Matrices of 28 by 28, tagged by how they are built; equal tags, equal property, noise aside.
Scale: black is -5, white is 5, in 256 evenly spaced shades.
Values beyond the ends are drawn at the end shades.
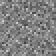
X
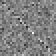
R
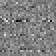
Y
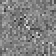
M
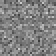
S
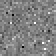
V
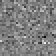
Y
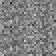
X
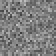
X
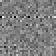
Y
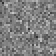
R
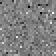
V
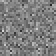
S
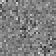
M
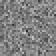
X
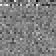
Y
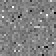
V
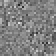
M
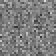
S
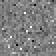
V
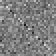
R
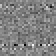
Y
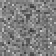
X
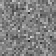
X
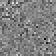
M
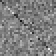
R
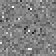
V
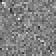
R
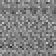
S
